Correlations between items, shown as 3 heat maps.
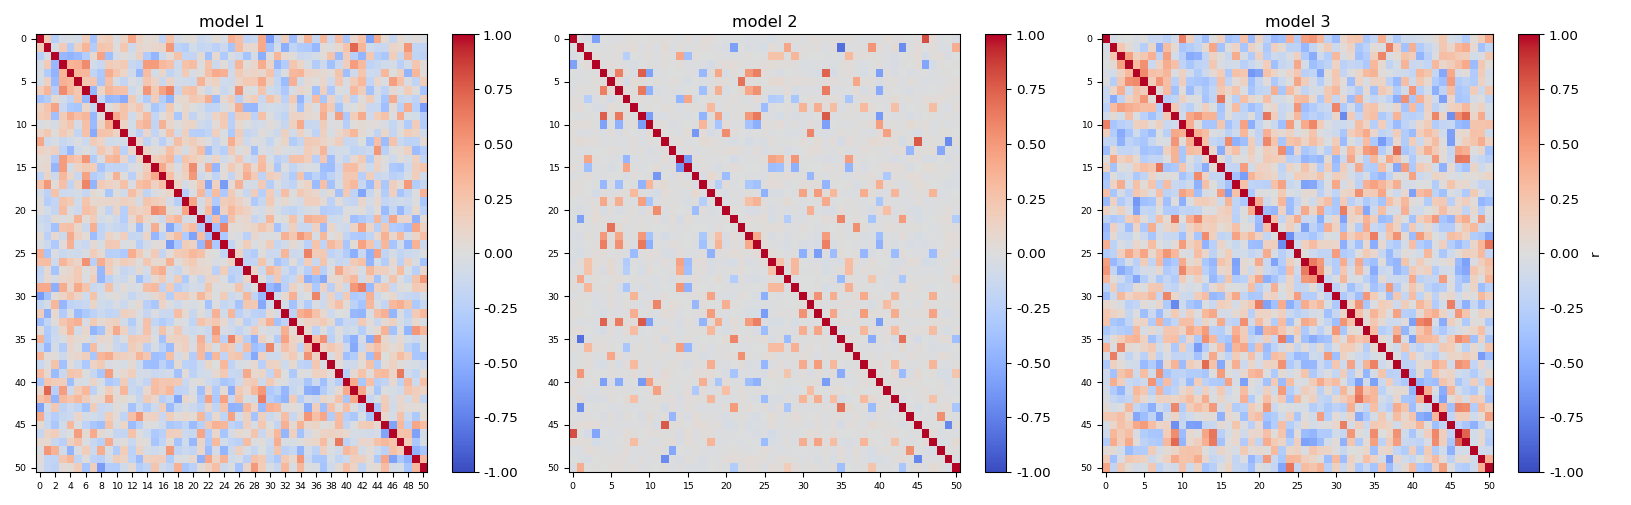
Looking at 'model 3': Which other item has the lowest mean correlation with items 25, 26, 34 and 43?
37
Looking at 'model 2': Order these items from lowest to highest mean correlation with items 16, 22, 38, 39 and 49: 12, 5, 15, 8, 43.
12, 43, 15, 8, 5
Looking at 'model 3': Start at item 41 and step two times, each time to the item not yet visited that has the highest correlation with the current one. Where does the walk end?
42
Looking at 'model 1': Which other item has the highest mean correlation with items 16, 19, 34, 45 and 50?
49
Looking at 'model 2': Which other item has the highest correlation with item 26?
14
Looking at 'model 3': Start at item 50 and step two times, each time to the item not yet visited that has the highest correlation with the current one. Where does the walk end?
10
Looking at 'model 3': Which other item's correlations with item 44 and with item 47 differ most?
28
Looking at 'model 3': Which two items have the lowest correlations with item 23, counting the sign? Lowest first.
24, 50
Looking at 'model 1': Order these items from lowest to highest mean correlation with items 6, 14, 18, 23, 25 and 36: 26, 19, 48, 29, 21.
48, 29, 19, 26, 21
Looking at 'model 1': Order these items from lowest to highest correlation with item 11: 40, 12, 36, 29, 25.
25, 36, 12, 29, 40
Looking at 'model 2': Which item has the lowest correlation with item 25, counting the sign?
32
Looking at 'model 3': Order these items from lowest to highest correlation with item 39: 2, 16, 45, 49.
49, 16, 45, 2
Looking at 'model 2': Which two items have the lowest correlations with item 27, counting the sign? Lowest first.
15, 7
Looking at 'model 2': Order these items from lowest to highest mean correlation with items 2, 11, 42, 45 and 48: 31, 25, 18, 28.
25, 28, 18, 31
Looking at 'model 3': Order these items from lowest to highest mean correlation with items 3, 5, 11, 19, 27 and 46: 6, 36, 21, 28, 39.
6, 36, 28, 39, 21
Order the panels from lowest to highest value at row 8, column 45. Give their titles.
model 1, model 2, model 3
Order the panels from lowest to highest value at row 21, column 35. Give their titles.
model 3, model 1, model 2
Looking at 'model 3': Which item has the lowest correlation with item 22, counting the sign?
26
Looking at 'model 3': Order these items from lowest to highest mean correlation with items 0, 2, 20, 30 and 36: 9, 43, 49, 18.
9, 43, 49, 18
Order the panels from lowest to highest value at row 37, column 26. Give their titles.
model 3, model 2, model 1
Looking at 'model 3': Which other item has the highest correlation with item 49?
21
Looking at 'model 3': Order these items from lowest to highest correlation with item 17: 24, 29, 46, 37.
24, 29, 46, 37
